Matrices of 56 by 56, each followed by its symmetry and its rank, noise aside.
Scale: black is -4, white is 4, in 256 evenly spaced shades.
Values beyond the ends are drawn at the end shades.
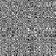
no symmetry, rank four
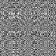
no symmetry, rank four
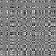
antisymmetric, rank two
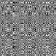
no symmetry, rank four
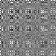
symmetric, rank two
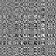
antisymmetric, rank two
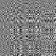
antisymmetric, rank four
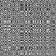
antisymmetric, rank four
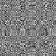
no symmetry, rank four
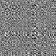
antisymmetric, rank four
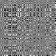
no symmetry, rank three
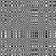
no symmetry, rank two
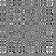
symmetric, rank three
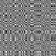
antisymmetric, rank two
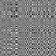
no symmetry, rank two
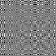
antisymmetric, rank two
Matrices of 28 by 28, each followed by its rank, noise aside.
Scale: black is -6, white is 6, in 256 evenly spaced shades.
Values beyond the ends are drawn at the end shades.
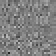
five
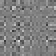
two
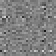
four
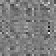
three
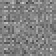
five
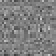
four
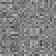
five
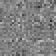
four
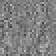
five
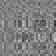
two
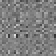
two
